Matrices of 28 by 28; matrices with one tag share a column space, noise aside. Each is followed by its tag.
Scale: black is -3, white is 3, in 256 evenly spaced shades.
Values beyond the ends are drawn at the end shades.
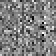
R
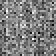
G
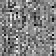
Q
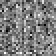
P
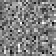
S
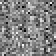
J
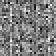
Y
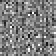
J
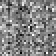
P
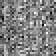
Q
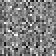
R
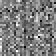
Q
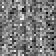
Q
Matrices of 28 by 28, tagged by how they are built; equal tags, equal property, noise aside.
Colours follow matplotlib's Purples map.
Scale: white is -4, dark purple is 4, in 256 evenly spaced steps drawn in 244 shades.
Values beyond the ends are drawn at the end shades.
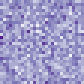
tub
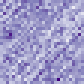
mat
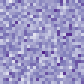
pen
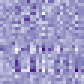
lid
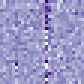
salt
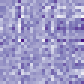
lid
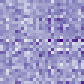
lid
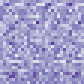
tub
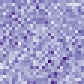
mat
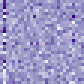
salt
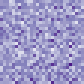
tub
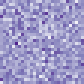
pen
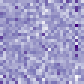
salt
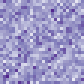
mat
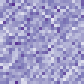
mat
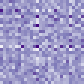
lid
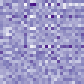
lid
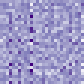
lid
